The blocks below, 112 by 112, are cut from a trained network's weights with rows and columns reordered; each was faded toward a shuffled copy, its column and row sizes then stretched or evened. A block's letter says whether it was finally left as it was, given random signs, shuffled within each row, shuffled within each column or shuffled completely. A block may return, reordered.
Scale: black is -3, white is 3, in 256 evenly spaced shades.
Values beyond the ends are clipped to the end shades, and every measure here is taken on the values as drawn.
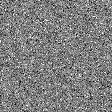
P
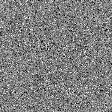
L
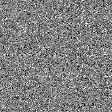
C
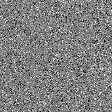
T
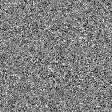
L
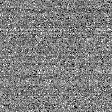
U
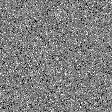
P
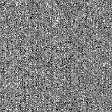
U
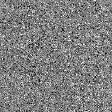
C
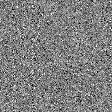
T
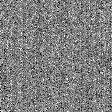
T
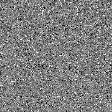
C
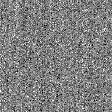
U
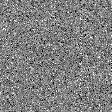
T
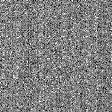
U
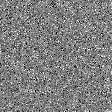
L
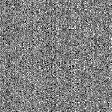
U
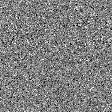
L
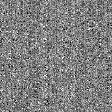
U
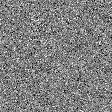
P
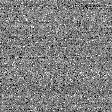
L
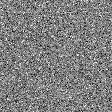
P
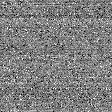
L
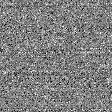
L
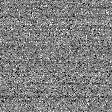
L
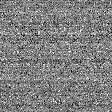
L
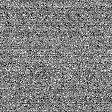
L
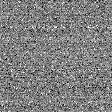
L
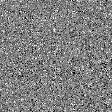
C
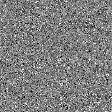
C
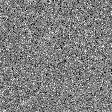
P
